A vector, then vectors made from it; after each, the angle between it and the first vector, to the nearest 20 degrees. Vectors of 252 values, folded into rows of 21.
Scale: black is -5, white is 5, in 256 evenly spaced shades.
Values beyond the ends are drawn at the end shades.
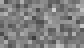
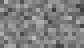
160 degrees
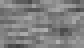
80 degrees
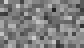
160 degrees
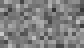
160 degrees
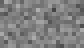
160 degrees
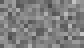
80 degrees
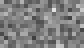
20 degrees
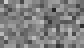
160 degrees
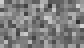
40 degrees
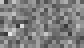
80 degrees
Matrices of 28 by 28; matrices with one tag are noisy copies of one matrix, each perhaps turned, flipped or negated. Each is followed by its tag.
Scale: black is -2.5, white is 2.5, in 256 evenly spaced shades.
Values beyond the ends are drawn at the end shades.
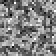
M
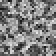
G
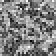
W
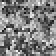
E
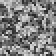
M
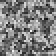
E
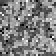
W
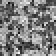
E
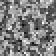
M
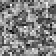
M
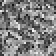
W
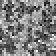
E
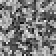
G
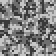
G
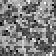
W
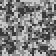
E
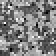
E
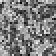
W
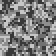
M
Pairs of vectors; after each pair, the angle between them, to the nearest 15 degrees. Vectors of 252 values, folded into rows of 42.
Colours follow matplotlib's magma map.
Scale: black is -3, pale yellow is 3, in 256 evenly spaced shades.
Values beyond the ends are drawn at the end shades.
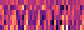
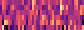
135 degrees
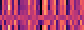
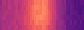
90 degrees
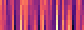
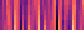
165 degrees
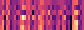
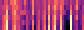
105 degrees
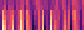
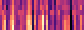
60 degrees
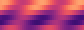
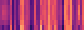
90 degrees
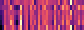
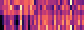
30 degrees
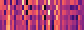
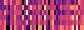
150 degrees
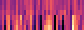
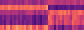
75 degrees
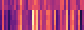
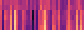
120 degrees
